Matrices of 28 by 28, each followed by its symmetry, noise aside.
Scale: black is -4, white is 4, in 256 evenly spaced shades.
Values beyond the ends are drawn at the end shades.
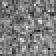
symmetric.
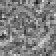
symmetric.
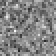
symmetric.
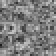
mirrored top to bottom.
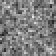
same after a half turn.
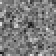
symmetric across the other diagonal.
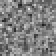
symmetric.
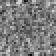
same after a half turn.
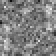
same after a half turn.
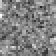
no symmetry.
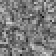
symmetric across the other diagonal.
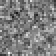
symmetric.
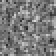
mirrored top to bottom.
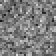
symmetric.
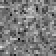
no symmetry.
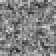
same after a half turn.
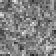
symmetric.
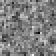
no symmetry.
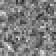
symmetric across the other diagonal.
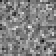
symmetric across the other diagonal.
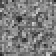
symmetric.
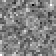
symmetric across the other diagonal.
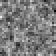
symmetric across the other diagonal.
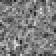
same after a half turn.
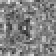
mirrored top to bottom.
